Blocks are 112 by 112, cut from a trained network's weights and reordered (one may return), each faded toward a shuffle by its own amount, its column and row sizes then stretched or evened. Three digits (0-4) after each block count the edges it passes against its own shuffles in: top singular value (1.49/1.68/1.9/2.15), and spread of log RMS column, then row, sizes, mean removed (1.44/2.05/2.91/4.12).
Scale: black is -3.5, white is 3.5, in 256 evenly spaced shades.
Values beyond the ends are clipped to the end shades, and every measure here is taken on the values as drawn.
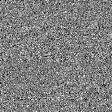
1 0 2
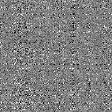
1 3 3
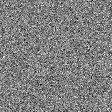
0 0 0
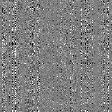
3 4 1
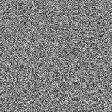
4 0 1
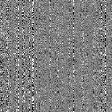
3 4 0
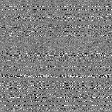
4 1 4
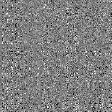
0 3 2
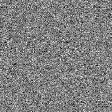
2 0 2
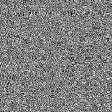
2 1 2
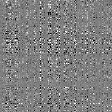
3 4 3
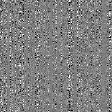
2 4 2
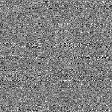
2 0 3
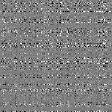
3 3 4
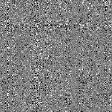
0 3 2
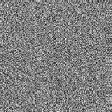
4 1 0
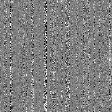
1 4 0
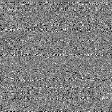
2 1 3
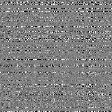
4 2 4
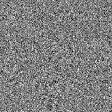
2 1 1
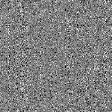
1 3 0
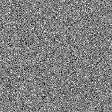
1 1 0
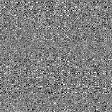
1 1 3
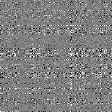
2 3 4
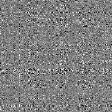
2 3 3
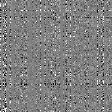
3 4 2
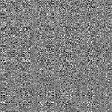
4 3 2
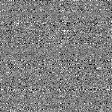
1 1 3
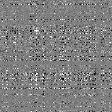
1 3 4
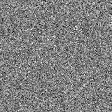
0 0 0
